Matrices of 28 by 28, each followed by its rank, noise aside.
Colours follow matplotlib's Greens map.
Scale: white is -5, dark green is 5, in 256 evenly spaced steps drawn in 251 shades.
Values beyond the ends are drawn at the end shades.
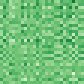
three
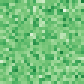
eight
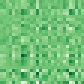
two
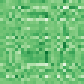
three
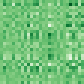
two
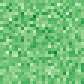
eight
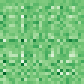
three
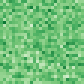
eight
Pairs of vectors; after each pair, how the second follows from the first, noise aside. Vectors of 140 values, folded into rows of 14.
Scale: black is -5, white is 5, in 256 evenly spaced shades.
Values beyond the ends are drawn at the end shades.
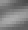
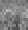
wrapped around, partly zeroed.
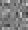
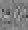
wrapped around, negated, partly zeroed.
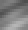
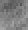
reversed, negated, shrunk.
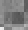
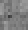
wrapped around, negated, shrunk.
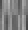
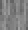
reversed, shrunk.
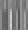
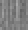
reversed, shrunk.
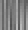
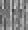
wrapped around.
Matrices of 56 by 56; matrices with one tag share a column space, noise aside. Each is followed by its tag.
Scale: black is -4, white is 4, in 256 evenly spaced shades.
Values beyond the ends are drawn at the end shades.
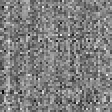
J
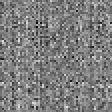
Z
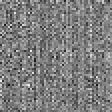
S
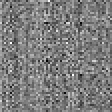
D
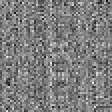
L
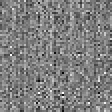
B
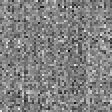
J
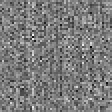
Z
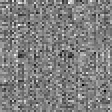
S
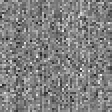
D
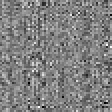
L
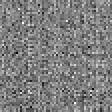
B
